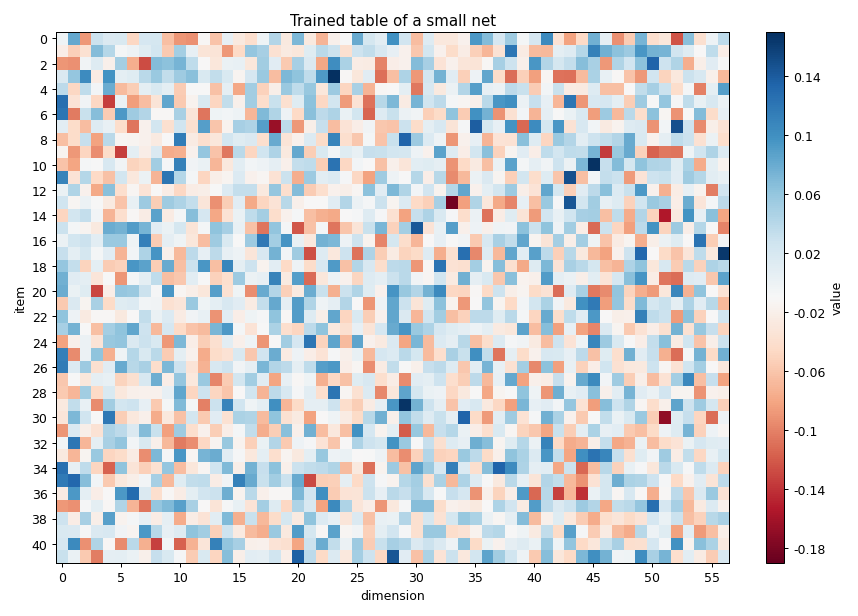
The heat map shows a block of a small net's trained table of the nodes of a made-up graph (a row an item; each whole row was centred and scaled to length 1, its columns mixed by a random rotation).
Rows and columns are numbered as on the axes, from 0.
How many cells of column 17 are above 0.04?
10
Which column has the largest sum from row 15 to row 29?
18
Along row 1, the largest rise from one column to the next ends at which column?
38
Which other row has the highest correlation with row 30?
12
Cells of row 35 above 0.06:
7
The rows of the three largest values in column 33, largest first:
34, 15, 6
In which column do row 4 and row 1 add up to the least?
30
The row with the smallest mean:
14
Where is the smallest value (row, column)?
13, 33
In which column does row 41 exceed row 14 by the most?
51
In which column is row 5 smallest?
4
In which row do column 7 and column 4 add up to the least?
5
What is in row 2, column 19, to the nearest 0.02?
-0.06
